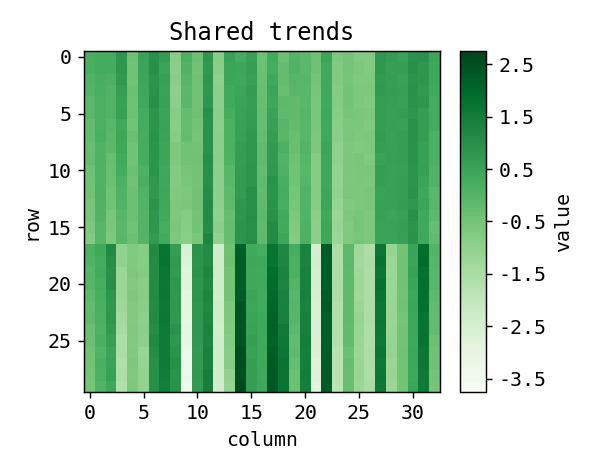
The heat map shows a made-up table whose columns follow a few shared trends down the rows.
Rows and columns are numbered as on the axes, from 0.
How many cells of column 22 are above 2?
13
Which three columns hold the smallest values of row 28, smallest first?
9, 21, 12
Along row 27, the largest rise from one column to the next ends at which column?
22
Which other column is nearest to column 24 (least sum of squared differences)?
19
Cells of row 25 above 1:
10
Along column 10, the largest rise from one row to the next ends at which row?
17
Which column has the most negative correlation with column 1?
15
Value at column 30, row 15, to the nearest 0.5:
1
